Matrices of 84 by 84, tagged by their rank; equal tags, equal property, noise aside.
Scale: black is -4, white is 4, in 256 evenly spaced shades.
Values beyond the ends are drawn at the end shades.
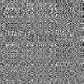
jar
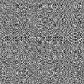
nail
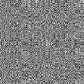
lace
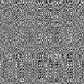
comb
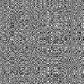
jar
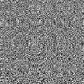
nail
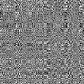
lace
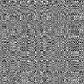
comb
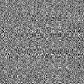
jar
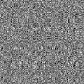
nail
